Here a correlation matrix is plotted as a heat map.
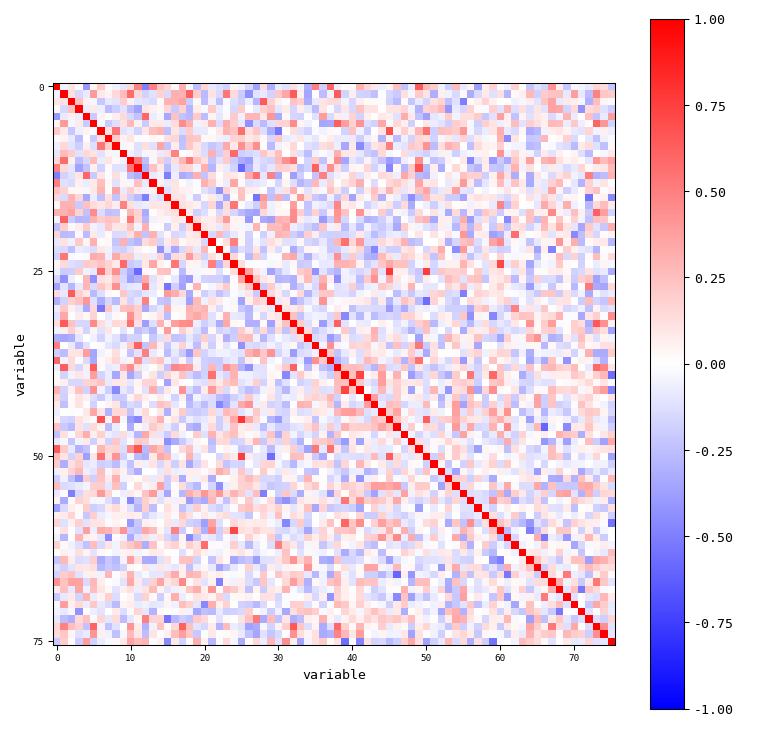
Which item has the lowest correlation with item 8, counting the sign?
41
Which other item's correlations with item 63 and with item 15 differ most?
75
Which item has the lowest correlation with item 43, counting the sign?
22
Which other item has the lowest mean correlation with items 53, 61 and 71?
68
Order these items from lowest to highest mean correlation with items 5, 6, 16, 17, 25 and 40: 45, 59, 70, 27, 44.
27, 70, 59, 44, 45
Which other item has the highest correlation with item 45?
25
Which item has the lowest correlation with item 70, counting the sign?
20
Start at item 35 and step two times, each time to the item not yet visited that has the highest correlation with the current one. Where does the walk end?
49
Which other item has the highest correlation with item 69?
66
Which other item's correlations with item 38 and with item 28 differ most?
5
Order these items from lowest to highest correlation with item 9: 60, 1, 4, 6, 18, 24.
6, 18, 4, 1, 60, 24
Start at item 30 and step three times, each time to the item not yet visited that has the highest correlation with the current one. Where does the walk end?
55
